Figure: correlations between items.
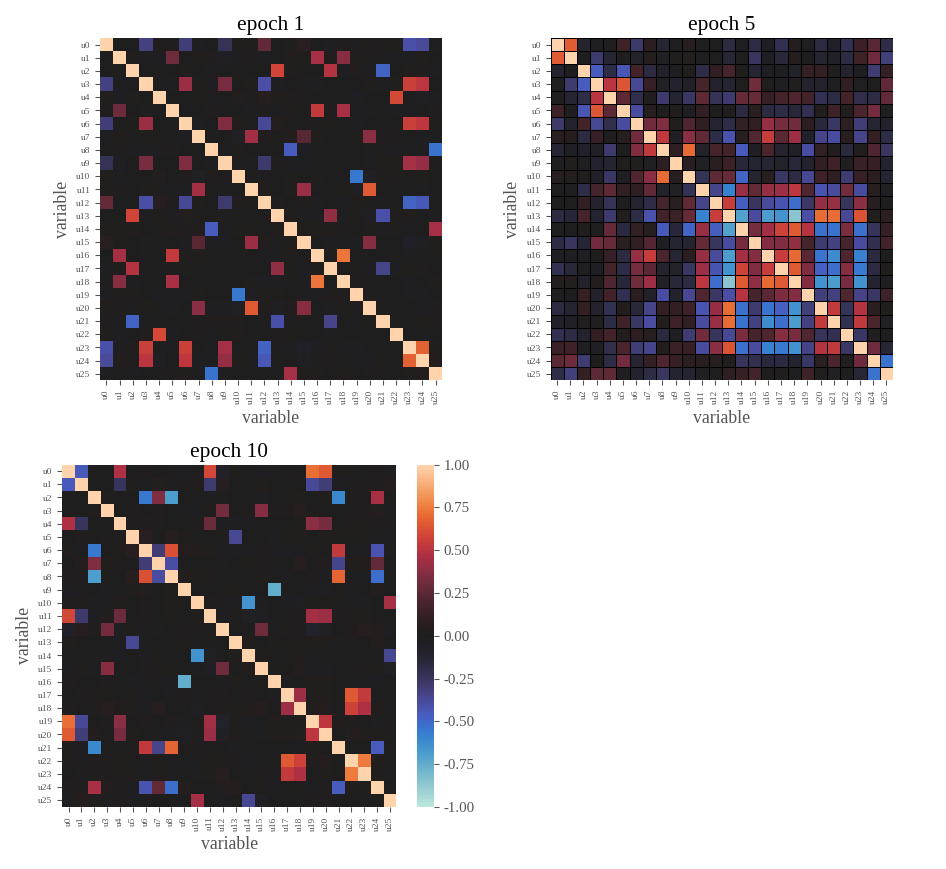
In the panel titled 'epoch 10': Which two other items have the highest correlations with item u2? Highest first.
u24, u7
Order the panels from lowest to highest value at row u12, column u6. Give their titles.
epoch 1, epoch 5, epoch 10
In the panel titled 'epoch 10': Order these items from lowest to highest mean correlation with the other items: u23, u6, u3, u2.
u2, u6, u3, u23
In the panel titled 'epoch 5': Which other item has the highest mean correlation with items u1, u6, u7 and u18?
u16
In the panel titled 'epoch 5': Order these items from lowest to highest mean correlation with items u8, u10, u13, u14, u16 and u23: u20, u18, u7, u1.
u18, u1, u20, u7
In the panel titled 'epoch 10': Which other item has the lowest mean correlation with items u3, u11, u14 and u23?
u10
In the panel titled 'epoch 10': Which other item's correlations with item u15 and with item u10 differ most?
u14
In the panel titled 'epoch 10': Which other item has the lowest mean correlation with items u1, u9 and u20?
u16
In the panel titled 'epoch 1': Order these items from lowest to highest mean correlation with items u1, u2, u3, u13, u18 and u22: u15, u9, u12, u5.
u12, u15, u9, u5
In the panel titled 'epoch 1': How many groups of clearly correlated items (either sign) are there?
7
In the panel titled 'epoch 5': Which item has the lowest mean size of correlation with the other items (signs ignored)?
u9
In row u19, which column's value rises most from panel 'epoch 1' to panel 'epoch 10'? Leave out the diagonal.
u0
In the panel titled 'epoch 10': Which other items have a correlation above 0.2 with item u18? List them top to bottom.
u17, u22, u23
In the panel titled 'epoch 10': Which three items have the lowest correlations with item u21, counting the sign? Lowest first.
u2, u24, u7
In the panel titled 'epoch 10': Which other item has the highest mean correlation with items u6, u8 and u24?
u21
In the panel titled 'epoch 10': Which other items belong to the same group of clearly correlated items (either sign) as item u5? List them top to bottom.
u13
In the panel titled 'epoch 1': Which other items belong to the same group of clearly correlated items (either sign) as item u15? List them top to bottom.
u7, u11, u20
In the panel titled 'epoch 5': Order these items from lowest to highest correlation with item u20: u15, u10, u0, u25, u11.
u11, u15, u0, u25, u10
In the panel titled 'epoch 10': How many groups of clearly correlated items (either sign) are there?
7
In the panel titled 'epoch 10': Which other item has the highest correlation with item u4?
u0
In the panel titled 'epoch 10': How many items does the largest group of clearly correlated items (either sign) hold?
6
